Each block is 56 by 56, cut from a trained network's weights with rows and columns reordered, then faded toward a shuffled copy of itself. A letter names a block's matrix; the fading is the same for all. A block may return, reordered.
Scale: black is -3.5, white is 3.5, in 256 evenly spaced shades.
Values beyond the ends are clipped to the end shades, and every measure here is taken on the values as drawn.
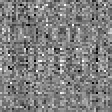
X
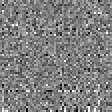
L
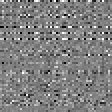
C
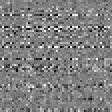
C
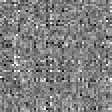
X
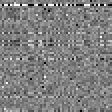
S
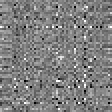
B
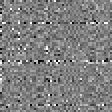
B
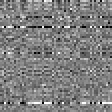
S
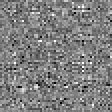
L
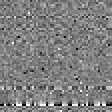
S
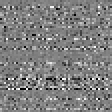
C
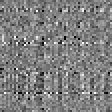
X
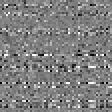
C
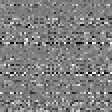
C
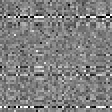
S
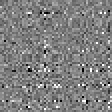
B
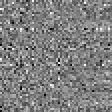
L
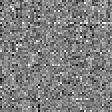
L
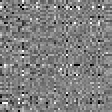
B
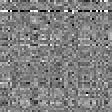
S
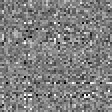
L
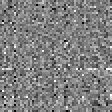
L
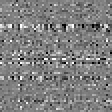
C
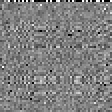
S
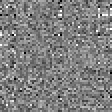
L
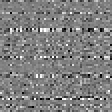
C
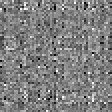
X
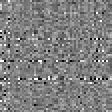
B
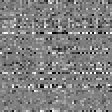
C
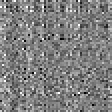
X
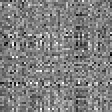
X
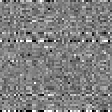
S
